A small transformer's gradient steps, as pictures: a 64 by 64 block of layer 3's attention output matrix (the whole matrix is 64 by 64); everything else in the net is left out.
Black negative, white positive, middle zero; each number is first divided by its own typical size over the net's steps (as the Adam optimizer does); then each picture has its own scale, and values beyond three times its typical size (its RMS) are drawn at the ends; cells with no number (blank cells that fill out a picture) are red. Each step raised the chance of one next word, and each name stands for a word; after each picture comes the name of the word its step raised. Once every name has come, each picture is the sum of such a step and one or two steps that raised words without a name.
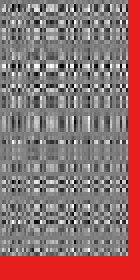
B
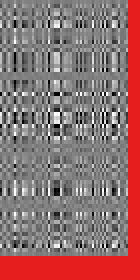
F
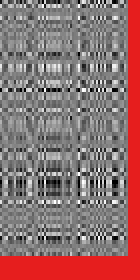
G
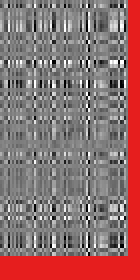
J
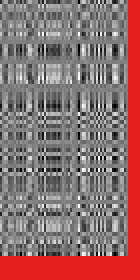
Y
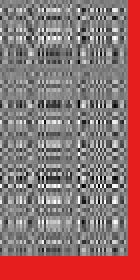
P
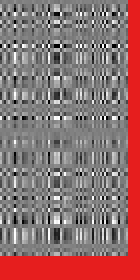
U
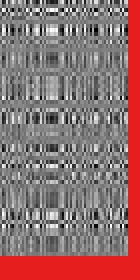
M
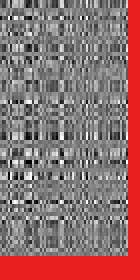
J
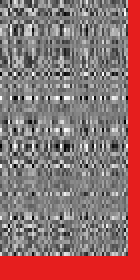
M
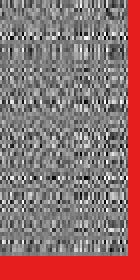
P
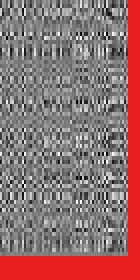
P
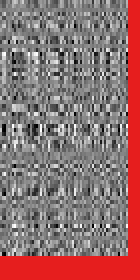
F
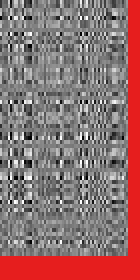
F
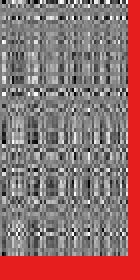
G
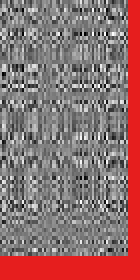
B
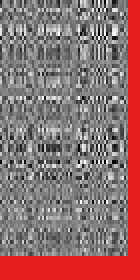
M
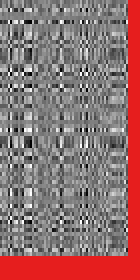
B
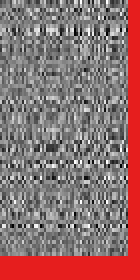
M
